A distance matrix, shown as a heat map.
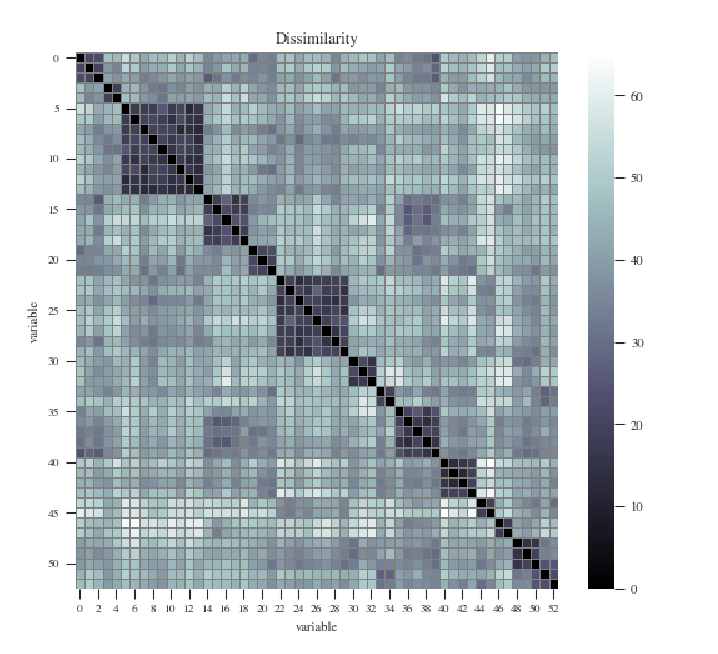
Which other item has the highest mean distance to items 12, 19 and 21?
45
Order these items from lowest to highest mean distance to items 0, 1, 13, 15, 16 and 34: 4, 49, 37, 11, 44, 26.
37, 11, 49, 4, 26, 44
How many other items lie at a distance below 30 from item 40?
3
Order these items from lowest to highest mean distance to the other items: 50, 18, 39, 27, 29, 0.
39, 50, 29, 27, 0, 18
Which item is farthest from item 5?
46
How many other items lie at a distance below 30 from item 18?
4
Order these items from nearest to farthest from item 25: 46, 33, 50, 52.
50, 52, 33, 46
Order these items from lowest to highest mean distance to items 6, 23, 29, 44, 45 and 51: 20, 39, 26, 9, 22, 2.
22, 26, 9, 39, 2, 20
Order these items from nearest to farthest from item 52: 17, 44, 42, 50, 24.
50, 44, 42, 24, 17
